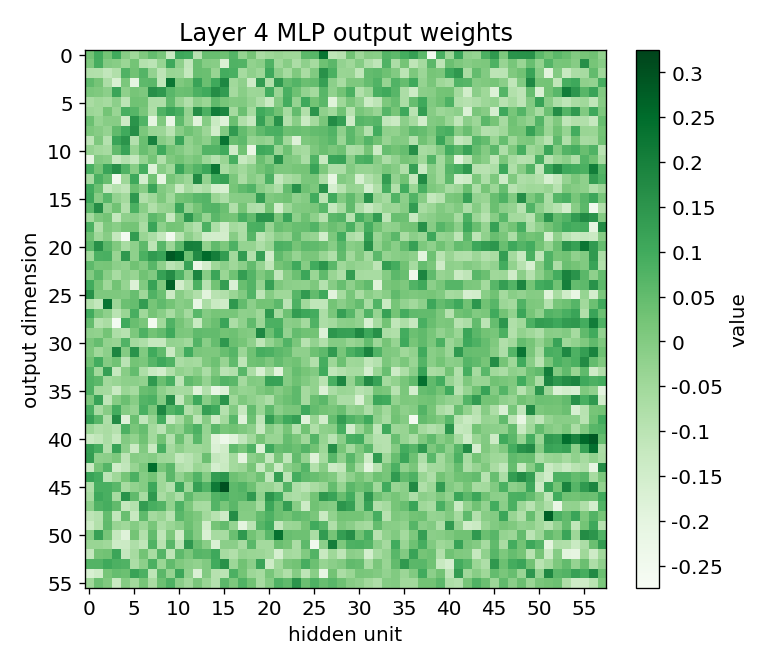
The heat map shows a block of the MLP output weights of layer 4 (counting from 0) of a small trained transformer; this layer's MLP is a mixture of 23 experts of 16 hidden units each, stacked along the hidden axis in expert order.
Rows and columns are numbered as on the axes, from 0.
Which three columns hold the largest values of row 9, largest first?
15, 7, 4
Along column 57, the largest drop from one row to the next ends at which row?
35
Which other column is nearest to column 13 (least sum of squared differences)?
10
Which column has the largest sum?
56
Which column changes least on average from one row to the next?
38
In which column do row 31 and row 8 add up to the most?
5
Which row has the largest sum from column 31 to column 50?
20
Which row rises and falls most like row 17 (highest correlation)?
48
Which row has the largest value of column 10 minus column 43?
21
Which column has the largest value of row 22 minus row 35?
26
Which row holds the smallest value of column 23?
9
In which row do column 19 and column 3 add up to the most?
31
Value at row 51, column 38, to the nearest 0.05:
0
